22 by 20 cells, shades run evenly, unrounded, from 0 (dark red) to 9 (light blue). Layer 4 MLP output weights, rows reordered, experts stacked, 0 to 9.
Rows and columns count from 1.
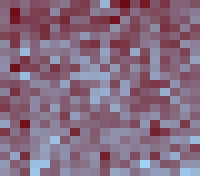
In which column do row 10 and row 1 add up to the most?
11
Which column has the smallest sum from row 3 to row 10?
2
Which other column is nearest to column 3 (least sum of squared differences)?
14
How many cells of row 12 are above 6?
4
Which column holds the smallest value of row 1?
13
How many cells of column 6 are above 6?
3
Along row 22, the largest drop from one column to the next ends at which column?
5
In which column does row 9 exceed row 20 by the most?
16
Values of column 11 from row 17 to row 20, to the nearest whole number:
5 6 4 1
